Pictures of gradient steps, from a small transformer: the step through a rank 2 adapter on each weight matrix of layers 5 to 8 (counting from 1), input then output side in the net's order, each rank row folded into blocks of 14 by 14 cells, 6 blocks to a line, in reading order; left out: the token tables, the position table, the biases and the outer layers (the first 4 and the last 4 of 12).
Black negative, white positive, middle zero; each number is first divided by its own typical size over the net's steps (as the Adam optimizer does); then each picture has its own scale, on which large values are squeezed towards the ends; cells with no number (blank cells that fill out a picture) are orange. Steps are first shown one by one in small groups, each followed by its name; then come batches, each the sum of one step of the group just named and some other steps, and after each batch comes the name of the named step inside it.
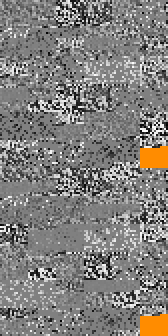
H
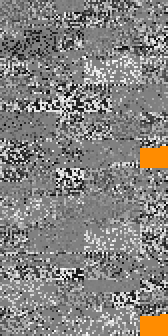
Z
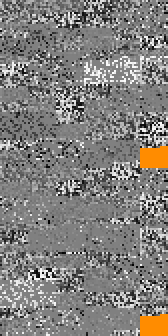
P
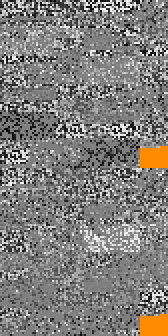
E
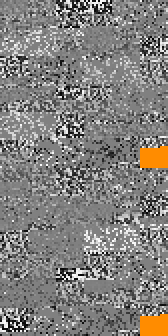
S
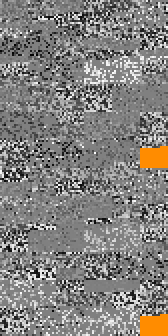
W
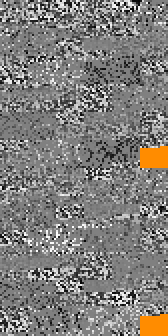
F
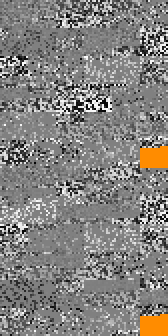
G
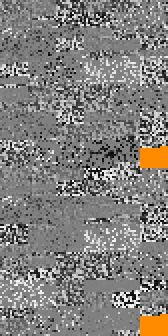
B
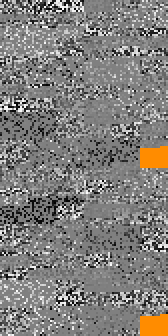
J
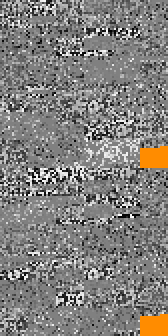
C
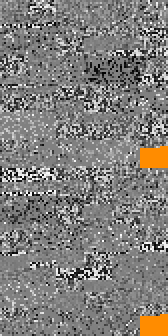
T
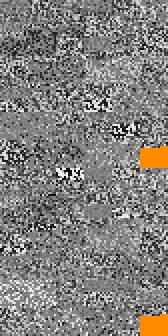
Z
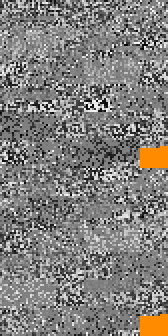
E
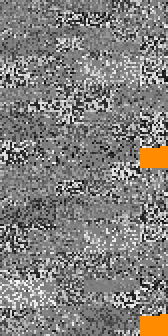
B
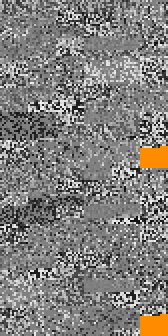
H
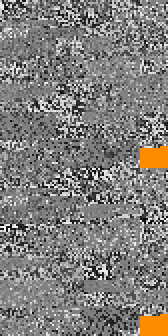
H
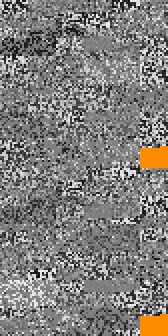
B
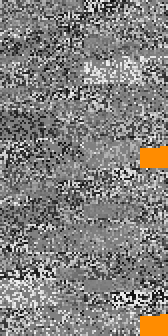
W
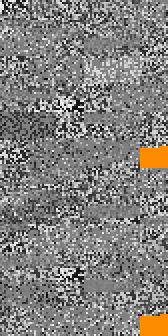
Z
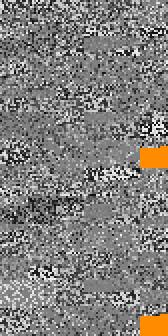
T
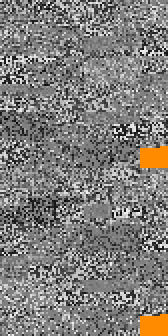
J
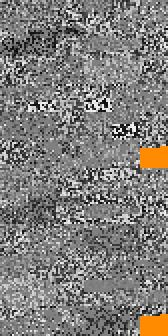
G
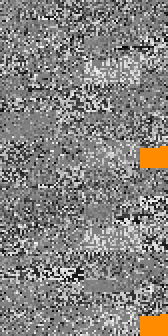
Z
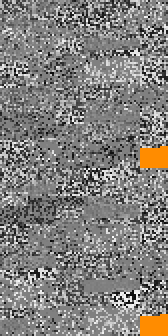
B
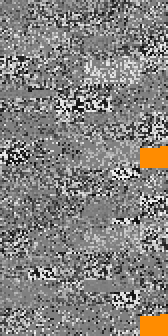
G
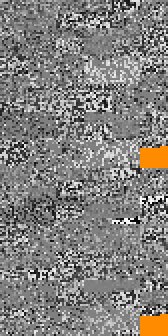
G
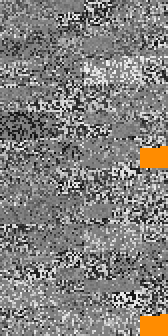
W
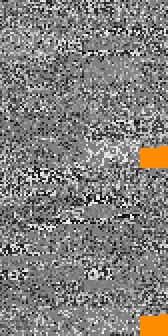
C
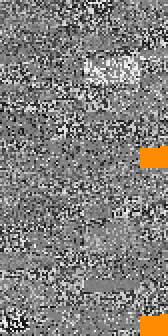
S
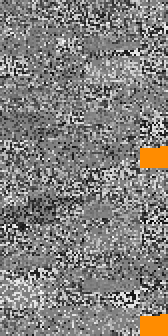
B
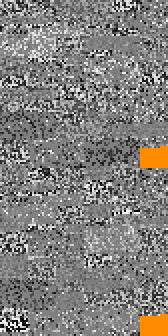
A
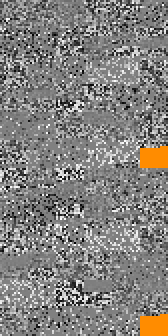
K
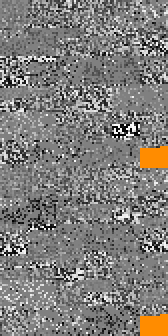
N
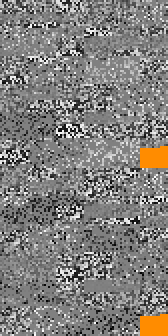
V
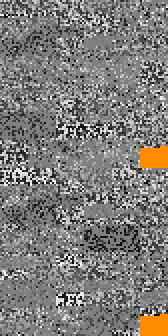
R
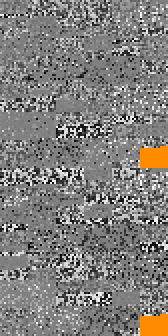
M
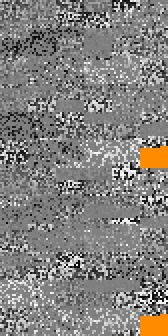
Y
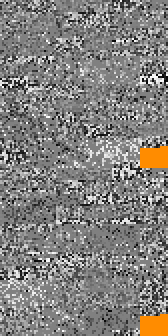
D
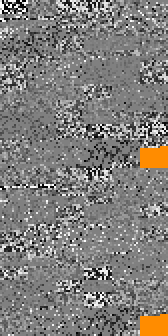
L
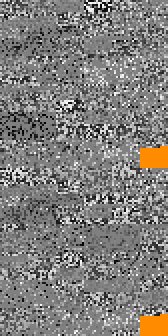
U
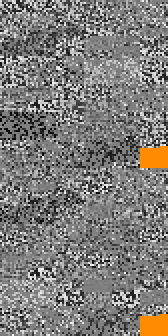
A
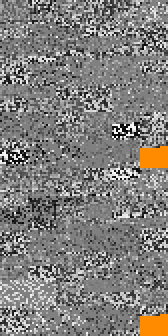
N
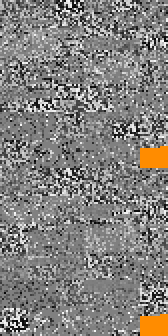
A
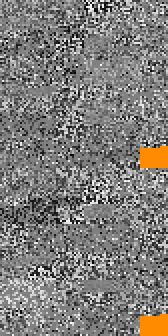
M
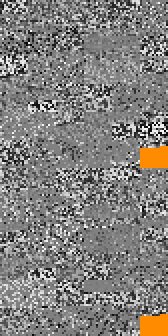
K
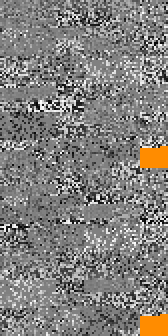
M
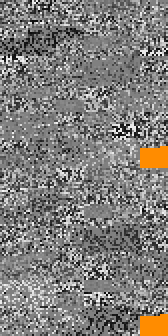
M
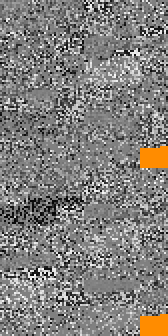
K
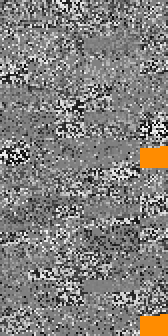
V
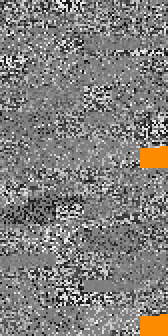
K
